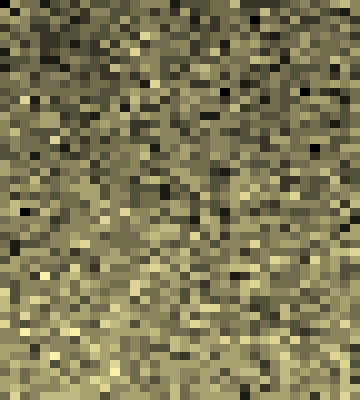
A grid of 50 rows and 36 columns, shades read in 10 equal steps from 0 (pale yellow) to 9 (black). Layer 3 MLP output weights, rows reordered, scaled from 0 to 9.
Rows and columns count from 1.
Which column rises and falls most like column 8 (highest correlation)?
5
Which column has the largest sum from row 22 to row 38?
23
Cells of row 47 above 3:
18
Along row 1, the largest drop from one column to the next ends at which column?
2
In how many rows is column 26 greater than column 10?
22
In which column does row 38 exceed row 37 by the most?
14
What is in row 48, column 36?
7
